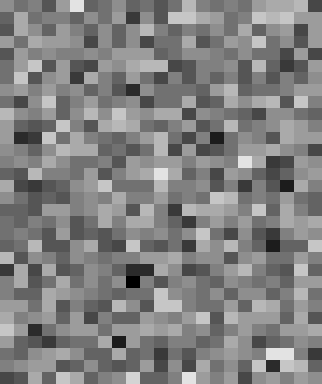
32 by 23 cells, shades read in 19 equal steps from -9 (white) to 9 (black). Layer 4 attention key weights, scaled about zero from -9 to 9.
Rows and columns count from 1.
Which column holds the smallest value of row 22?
1
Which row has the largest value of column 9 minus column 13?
29
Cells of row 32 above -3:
18
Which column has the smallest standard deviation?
8
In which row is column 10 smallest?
32
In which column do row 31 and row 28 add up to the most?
20
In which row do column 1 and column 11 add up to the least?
28
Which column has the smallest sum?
22
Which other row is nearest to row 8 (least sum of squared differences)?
24
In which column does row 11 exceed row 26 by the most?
12
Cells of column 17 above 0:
9
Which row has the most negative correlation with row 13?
21
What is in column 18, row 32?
4
